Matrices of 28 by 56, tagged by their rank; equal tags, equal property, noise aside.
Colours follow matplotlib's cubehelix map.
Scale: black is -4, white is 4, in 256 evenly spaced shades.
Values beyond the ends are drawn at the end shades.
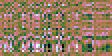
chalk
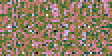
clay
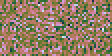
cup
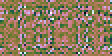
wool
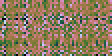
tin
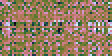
tin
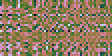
wool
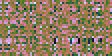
wool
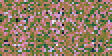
cup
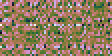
wool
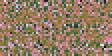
cup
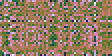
wool
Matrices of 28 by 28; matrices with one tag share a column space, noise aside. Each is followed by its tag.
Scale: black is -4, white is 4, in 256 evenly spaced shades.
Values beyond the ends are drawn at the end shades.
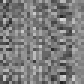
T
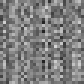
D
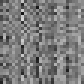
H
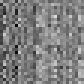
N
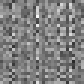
D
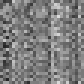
D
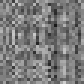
N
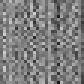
T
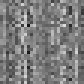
N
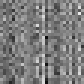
H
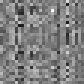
N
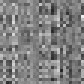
N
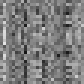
N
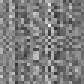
T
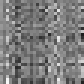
H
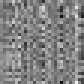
D
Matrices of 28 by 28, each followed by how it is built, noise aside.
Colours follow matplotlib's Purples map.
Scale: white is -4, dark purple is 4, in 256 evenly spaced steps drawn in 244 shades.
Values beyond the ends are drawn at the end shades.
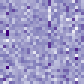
uneven columns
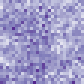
smooth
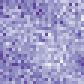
smooth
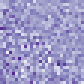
lower triangular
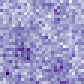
smooth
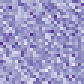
Toeplitz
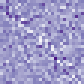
banded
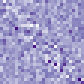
banded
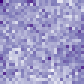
smooth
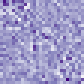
block diagonal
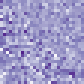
lower triangular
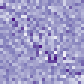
banded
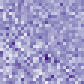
lower triangular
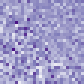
lower triangular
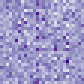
uneven columns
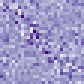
banded
